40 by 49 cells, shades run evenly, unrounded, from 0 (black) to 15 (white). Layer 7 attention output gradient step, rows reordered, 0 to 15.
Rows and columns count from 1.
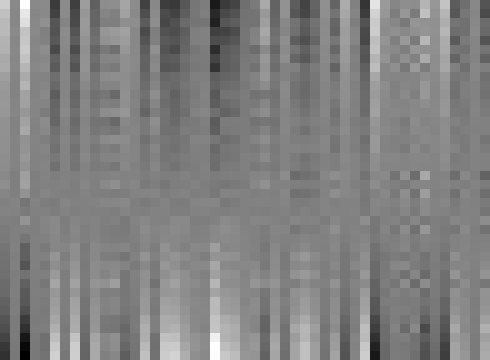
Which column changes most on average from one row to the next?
43
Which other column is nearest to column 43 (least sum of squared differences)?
35
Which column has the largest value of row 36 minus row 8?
22
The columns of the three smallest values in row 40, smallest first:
3, 38, 1
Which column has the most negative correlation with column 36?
42
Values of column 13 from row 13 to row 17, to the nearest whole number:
9 8 8 8 8
